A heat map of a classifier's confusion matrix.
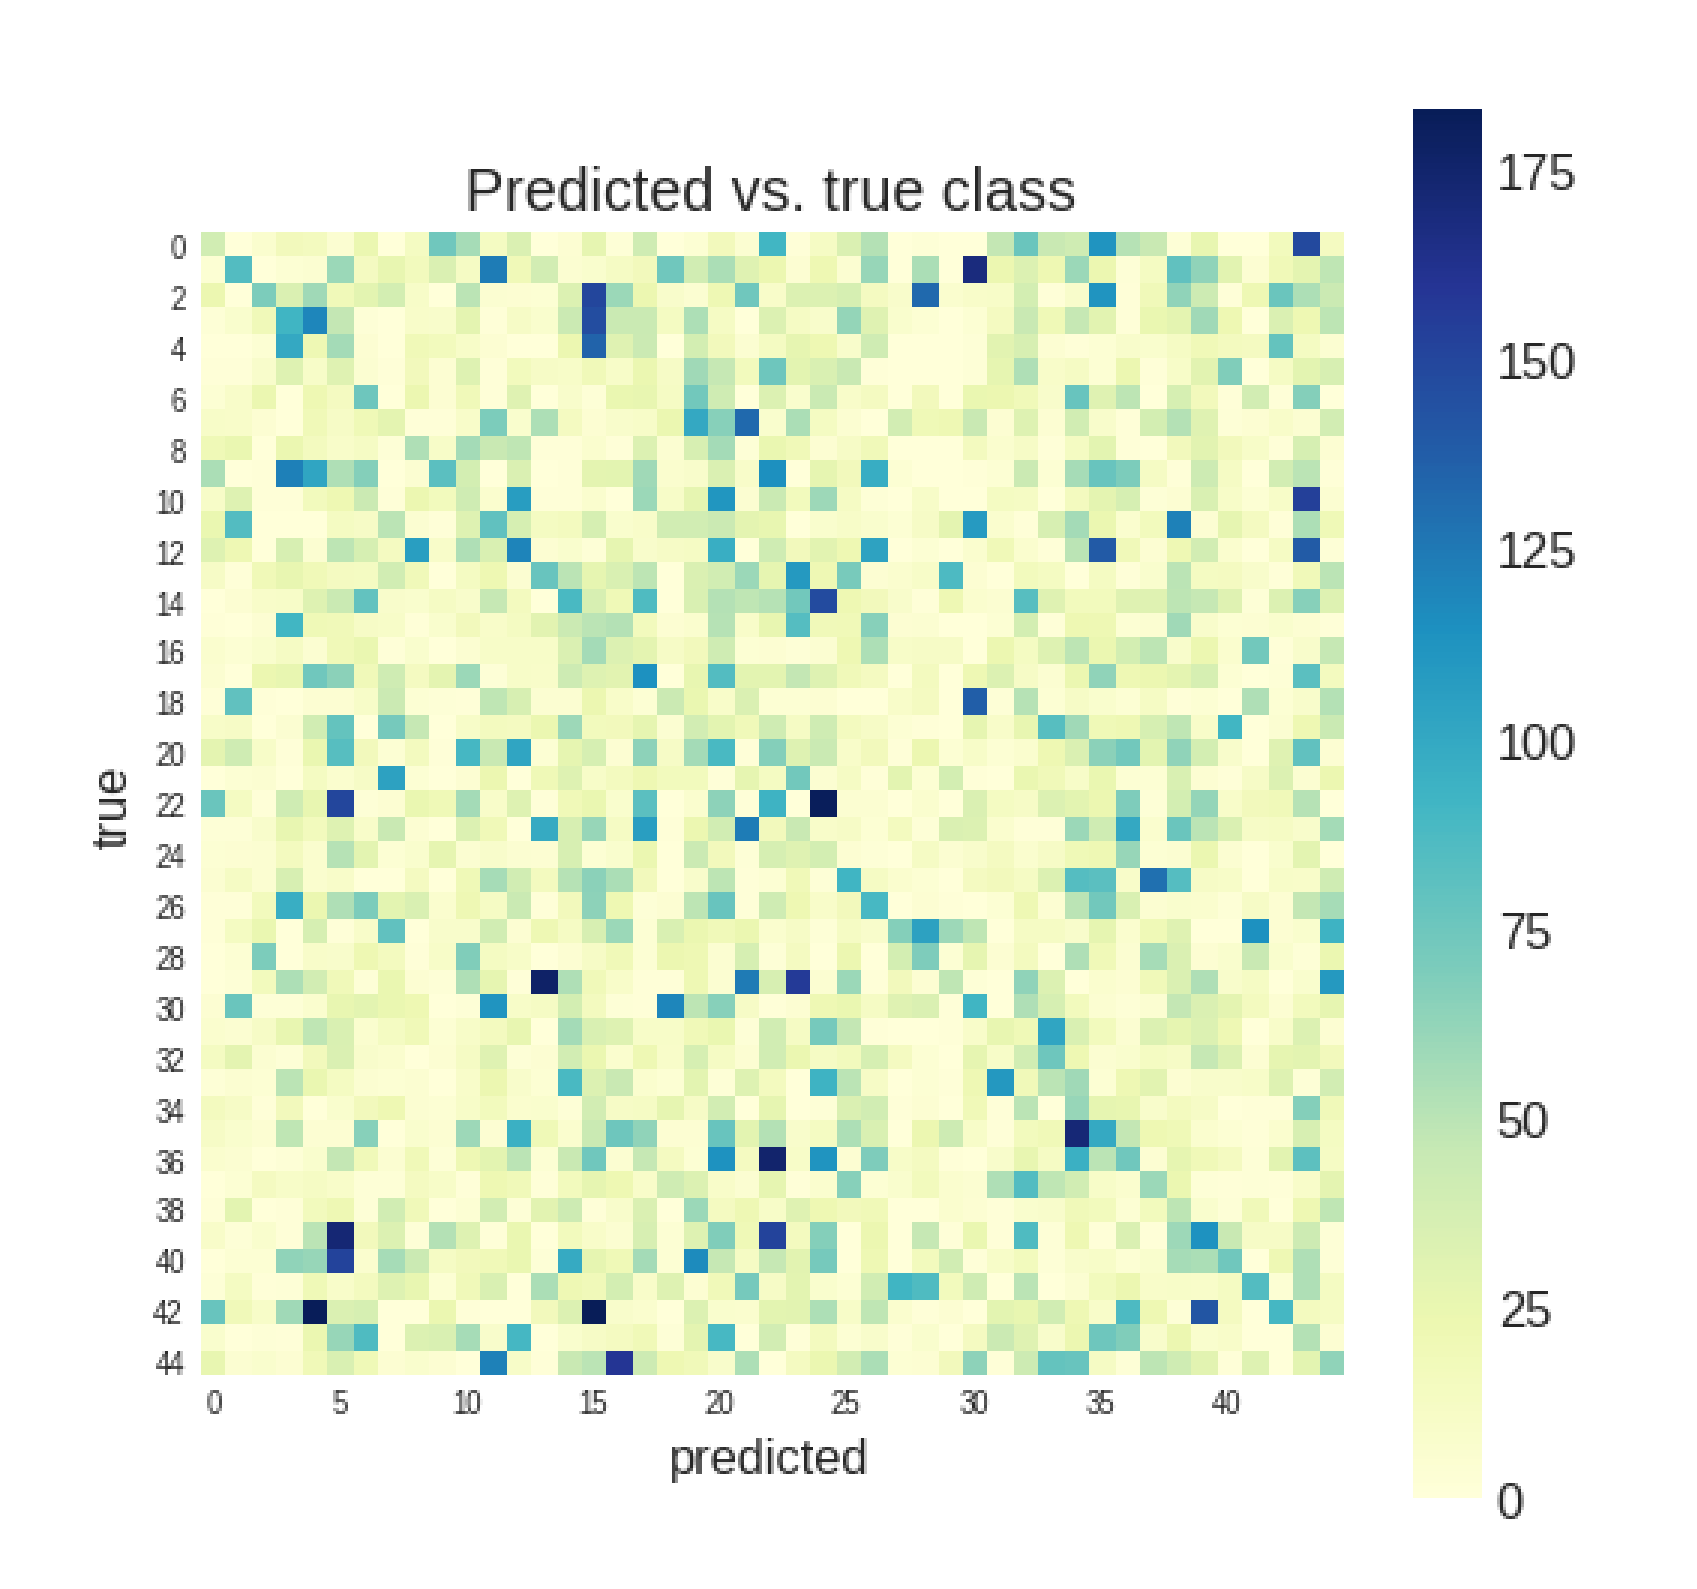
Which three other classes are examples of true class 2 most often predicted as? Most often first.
15, 28, 35
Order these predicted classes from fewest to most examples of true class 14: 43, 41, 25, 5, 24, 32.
41, 25, 5, 43, 32, 24
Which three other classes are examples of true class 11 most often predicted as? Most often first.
38, 30, 1
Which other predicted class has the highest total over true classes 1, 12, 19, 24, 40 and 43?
5
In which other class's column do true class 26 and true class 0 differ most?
43
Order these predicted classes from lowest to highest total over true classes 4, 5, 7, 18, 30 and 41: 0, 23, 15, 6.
0, 6, 23, 15
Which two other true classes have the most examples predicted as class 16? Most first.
44, 35
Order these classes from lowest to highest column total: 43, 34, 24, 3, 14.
3, 14, 24, 34, 43
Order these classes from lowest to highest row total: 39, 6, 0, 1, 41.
6, 41, 0, 39, 1
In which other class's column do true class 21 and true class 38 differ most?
7
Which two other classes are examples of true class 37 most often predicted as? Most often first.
32, 25
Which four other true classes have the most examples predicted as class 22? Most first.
36, 39, 9, 0
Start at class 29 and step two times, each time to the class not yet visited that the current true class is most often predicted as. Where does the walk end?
23
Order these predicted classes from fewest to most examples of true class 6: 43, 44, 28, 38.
44, 28, 38, 43
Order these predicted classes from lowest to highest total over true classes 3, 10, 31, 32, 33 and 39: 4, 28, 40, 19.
28, 40, 19, 4
